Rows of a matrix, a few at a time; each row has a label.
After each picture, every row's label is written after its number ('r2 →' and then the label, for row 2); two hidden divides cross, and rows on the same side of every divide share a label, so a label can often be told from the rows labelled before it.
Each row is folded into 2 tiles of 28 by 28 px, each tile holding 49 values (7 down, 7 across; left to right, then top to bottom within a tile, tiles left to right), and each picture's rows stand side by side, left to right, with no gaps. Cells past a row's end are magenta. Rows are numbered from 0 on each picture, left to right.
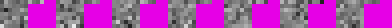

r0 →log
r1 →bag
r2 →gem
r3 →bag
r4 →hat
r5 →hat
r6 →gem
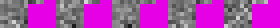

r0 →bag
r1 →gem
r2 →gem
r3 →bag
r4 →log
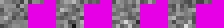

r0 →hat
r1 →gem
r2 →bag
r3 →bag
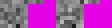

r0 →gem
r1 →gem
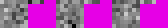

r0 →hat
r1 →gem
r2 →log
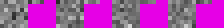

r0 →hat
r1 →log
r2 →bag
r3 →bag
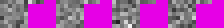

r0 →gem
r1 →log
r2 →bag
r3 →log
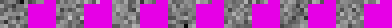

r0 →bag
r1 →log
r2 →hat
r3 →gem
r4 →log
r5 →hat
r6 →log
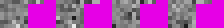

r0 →bag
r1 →bag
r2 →hat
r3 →gem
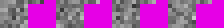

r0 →hat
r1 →log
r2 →log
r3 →log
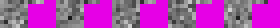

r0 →bag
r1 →hat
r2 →bag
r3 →log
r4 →hat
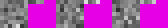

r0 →bag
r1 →log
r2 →log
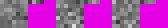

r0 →hat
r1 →bag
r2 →bag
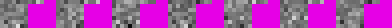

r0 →bag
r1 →log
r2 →gem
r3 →bag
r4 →gem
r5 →log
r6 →bag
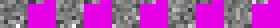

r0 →bag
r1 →bag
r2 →log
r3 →hat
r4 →log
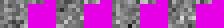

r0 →gem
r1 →log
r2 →gem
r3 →log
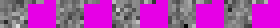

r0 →bag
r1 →hat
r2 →hat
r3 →gem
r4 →log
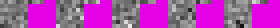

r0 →hat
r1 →log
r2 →bag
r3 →hat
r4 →gem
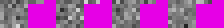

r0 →bag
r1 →log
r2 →log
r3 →gem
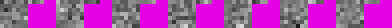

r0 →log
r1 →hat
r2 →log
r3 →bag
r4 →bag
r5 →gem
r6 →log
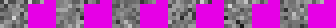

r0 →log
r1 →hat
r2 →bag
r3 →hat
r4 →gem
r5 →log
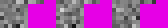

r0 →gem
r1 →gem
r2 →hat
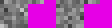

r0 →log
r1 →hat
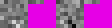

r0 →bag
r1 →gem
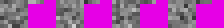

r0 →gem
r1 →bag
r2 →bag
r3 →hat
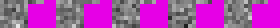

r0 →bag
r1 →bag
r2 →log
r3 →gem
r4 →log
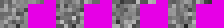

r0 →gem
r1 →gem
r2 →bag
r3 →gem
